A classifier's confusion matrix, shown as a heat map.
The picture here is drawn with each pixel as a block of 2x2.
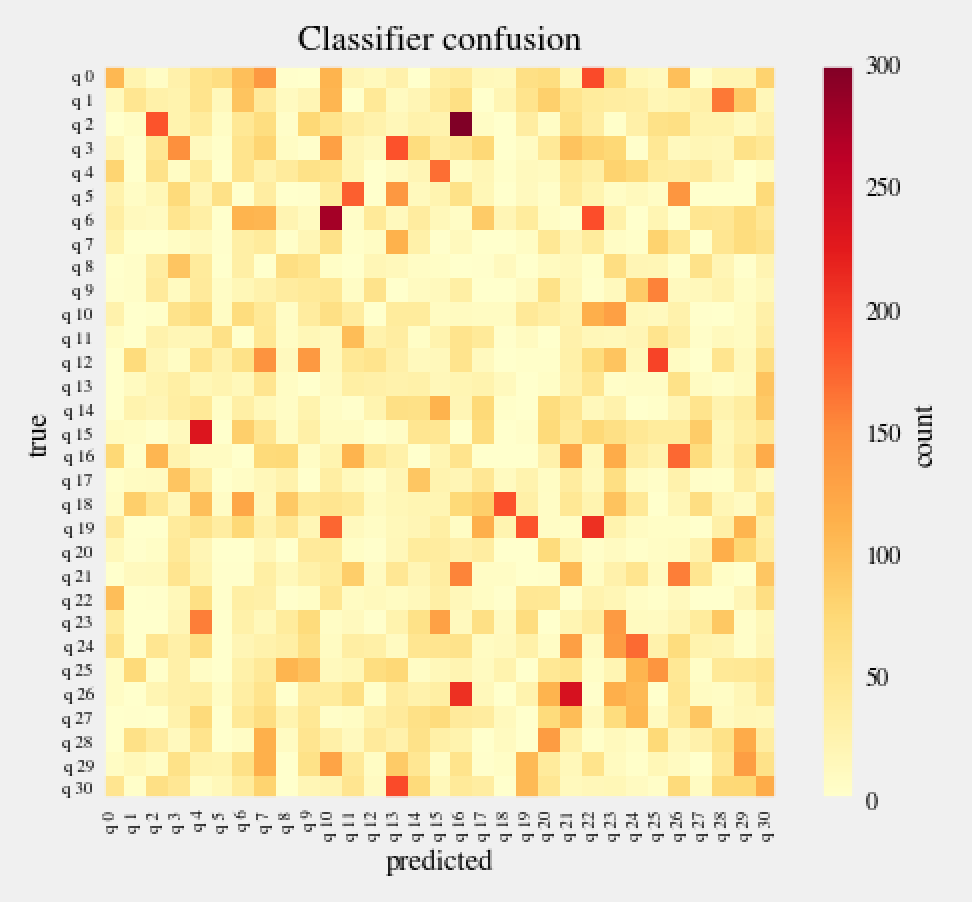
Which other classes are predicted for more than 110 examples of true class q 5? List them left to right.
q 11, q 13, q 26
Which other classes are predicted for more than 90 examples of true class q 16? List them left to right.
q 2, q 11, q 21, q 23, q 26, q 30
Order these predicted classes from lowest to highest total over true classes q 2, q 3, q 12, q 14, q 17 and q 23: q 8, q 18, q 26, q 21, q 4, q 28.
q 18, q 8, q 26, q 28, q 21, q 4
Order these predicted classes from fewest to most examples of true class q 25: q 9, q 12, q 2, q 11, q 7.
q 2, q 11, q 7, q 12, q 9
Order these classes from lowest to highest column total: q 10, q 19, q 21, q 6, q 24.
q 19, q 24, q 6, q 21, q 10
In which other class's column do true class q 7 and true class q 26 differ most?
q 21
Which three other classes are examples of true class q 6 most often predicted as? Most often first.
q 10, q 22, q 7
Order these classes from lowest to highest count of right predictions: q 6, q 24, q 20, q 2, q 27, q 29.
q 20, q 27, q 6, q 29, q 24, q 2
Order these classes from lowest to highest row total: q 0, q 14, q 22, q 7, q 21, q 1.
q 22, q 7, q 14, q 21, q 1, q 0
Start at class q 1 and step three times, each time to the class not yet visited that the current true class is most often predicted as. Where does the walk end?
q 29
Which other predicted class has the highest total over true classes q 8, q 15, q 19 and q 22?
q 4
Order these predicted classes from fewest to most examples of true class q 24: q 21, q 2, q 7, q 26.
q 7, q 2, q 26, q 21
